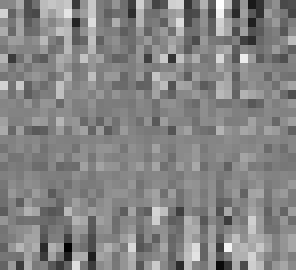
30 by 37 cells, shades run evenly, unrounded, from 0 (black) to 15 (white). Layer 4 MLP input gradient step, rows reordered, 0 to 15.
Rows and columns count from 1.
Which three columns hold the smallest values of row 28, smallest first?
9, 6, 28
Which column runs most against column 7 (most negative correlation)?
20
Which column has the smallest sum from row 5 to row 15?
30
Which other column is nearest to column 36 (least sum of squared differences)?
16
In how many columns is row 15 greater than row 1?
20
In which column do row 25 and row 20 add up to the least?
29
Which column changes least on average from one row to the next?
27
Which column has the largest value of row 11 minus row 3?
32
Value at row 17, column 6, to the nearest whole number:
7
